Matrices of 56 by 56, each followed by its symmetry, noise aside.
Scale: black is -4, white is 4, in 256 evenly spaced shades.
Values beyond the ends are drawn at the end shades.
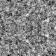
mirrored top to bottom.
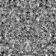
mirrored left to right.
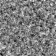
symmetric across the other diagonal.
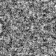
mirrored top to bottom.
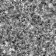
symmetric across the other diagonal.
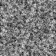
same after a half turn.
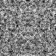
mirrored left to right.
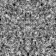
mirrored left to right.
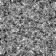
same after a half turn.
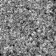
symmetric.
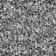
same after a half turn.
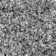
no symmetry.
